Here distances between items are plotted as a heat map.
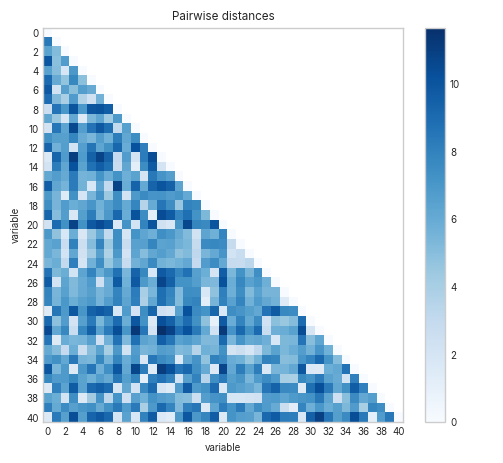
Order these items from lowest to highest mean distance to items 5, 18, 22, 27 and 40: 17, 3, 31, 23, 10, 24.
23, 24, 17, 10, 3, 31
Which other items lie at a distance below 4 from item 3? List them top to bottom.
12, 19, 25, 30, 31, 35
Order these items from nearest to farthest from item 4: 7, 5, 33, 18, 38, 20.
38, 33, 7, 5, 18, 20
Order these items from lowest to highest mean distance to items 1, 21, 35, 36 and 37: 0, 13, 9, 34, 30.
9, 30, 34, 0, 13
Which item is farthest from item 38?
31
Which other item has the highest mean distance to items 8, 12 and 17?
16
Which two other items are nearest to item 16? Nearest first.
5, 7
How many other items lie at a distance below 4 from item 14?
8
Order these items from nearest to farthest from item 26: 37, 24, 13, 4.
4, 24, 37, 13
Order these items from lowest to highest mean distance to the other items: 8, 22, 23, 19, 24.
23, 24, 22, 19, 8
